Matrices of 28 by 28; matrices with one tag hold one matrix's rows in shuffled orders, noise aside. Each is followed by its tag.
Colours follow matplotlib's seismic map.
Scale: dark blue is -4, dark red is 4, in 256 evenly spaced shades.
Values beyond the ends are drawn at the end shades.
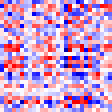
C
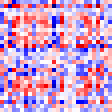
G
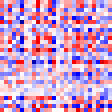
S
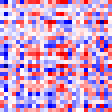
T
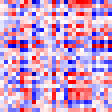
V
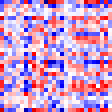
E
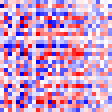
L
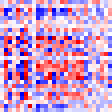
L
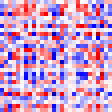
G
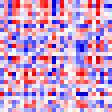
G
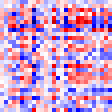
V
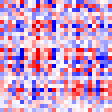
S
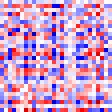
G
